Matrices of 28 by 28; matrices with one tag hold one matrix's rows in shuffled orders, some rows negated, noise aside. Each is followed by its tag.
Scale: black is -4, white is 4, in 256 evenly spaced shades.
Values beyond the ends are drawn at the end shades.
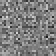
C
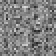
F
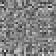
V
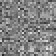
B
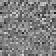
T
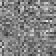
B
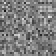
V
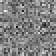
T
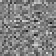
F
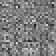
C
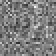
F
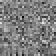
T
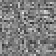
B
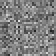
C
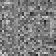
B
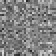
V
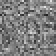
B
